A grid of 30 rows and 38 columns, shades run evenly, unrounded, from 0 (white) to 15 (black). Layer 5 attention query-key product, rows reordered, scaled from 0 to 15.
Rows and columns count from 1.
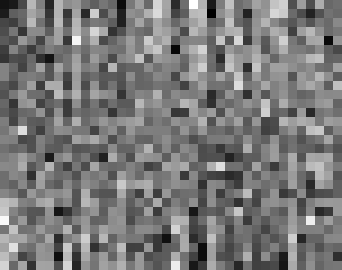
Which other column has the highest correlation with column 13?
33
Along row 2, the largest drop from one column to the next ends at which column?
11
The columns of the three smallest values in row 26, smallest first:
20, 2, 8
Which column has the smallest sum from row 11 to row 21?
36
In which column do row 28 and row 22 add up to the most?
23
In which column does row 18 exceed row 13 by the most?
26
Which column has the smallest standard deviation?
15
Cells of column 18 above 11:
4
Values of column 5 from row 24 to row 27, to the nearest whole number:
10 8 6 8
